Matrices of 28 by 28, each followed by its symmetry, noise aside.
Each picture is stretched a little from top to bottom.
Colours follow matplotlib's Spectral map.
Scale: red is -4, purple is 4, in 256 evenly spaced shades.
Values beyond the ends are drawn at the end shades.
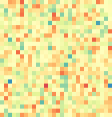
no symmetry.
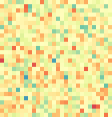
symmetric across the other diagonal.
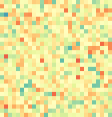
no symmetry.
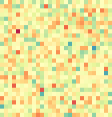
symmetric across the other diagonal.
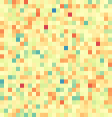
symmetric across the other diagonal.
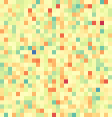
no symmetry.
